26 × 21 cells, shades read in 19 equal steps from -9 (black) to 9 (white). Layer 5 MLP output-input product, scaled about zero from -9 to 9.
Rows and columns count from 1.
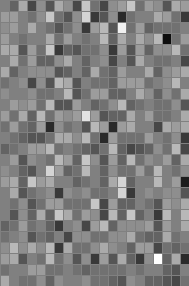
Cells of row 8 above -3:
18
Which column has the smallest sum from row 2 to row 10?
13
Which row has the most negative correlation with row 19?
24
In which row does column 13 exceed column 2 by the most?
20
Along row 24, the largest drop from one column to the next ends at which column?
19
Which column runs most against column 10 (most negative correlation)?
12
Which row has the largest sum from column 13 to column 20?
17
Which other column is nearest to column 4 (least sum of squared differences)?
2
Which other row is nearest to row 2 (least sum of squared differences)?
16
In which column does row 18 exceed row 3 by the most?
10
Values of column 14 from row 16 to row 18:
-1 6 6
